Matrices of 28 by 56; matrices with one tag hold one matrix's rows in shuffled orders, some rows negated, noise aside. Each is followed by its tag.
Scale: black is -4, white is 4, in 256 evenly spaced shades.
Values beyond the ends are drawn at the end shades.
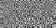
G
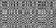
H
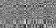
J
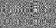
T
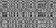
H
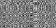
T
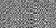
T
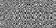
G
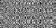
G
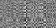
J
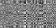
J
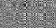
J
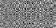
G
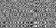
T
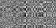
J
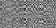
J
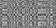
H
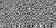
G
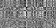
J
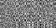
G
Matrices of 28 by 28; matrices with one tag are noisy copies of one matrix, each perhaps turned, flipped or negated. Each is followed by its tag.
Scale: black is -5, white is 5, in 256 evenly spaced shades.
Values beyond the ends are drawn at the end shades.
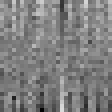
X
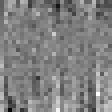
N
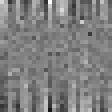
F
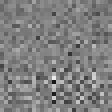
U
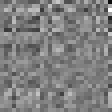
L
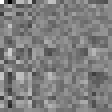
L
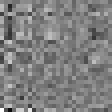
L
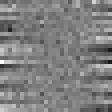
F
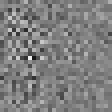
U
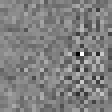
U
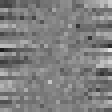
F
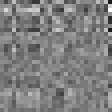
L
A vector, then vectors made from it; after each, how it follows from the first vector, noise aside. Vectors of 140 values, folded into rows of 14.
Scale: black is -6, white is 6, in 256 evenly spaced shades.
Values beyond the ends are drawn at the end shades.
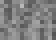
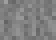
wrapped around, shrunk.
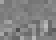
wrapped around, negated, partly zeroed.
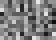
wrapped around, scaled up.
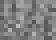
reversed.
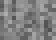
reversed.
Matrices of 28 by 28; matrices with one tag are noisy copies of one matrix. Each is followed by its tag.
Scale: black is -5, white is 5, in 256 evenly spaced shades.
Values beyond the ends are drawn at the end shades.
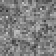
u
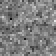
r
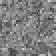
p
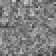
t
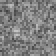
u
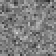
u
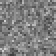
p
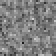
p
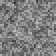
u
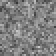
u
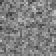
r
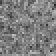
r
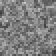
t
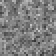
t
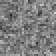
r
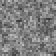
p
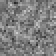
u
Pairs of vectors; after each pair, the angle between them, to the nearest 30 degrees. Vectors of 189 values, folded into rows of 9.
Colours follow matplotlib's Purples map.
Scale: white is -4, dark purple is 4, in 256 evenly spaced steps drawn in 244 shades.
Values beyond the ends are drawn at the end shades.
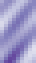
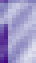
60 degrees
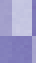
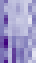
60 degrees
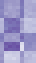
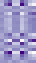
90 degrees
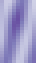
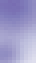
90 degrees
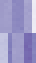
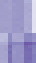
30 degrees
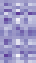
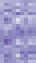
30 degrees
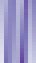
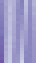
150 degrees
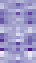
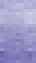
120 degrees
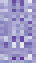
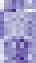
60 degrees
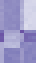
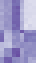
30 degrees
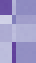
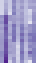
120 degrees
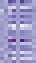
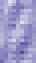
120 degrees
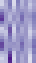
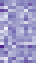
90 degrees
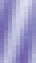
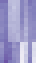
90 degrees
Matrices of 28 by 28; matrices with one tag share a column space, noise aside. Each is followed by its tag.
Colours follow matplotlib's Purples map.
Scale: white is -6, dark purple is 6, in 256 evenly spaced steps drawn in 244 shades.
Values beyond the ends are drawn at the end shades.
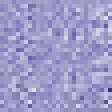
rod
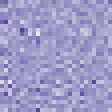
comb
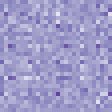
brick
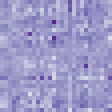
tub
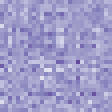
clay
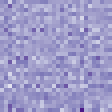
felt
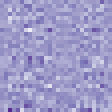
felt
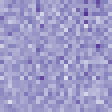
brick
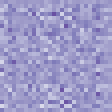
rod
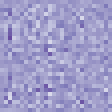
rod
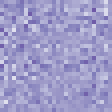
brick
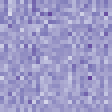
brick
